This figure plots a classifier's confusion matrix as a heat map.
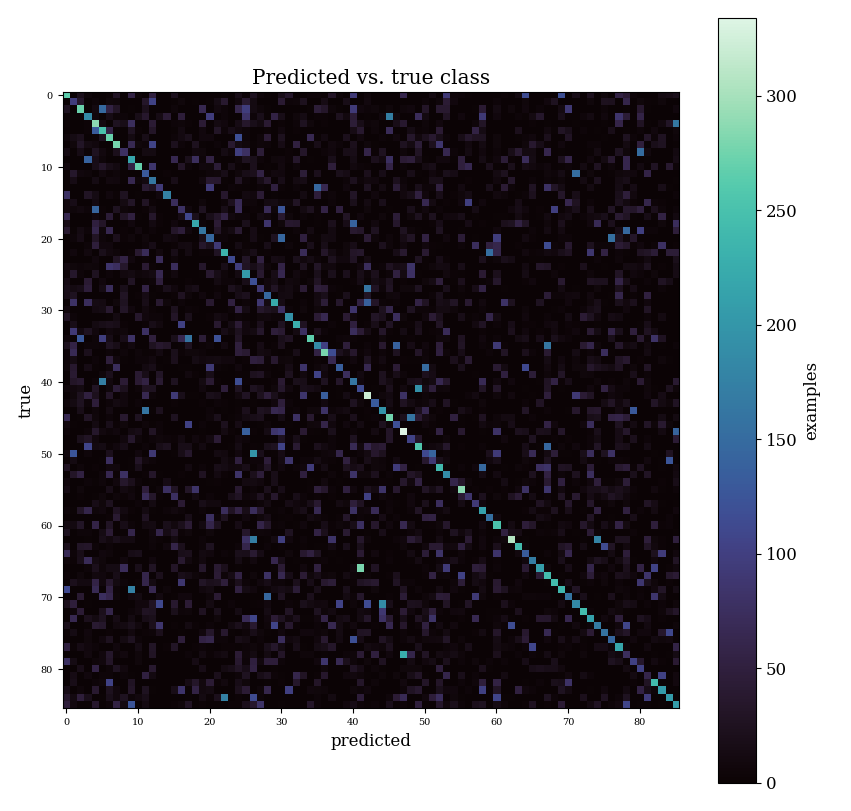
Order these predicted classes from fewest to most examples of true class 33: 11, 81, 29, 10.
10, 81, 29, 11
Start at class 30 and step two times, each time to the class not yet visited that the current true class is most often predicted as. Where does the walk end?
5
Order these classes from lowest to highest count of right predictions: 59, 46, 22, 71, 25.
46, 59, 71, 25, 22
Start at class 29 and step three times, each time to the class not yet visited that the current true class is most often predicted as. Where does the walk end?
37
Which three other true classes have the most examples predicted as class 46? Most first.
35, 52, 31
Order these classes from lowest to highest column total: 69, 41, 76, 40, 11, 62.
62, 76, 69, 41, 11, 40
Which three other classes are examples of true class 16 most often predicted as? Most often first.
4, 30, 68
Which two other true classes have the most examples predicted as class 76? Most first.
20, 50
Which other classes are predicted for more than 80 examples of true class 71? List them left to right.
13, 38, 42, 44
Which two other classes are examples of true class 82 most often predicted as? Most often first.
6, 70
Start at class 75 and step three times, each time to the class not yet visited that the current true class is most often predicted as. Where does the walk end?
59
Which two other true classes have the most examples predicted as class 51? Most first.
50, 73
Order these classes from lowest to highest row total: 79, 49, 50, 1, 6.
1, 79, 6, 49, 50
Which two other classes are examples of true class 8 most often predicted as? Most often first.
80, 24
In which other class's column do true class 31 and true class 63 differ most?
75
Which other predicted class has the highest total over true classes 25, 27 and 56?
42
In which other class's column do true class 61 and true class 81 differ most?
83
